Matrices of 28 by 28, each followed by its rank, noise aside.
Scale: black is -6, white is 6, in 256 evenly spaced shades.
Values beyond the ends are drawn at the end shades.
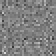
five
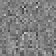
six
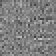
four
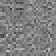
four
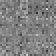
four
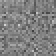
six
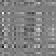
two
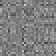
three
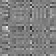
two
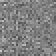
five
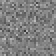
six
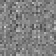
six
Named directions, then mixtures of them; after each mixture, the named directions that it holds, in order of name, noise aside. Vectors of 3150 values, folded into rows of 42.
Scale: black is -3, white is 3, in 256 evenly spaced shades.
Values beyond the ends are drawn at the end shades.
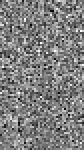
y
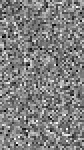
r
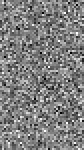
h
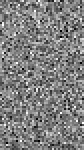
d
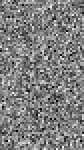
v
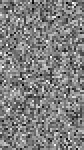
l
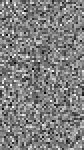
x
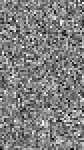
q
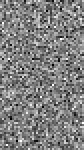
d, l, x.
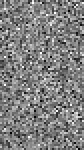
h, l.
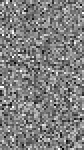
x.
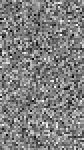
h, q, r.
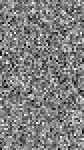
h, l, q.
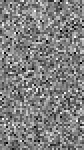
d, l.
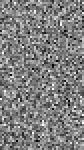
d, q, x.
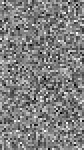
h.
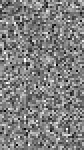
r.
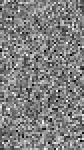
q, v.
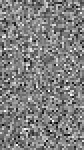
r.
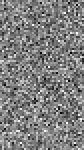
h.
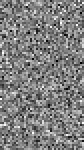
d, q, r.
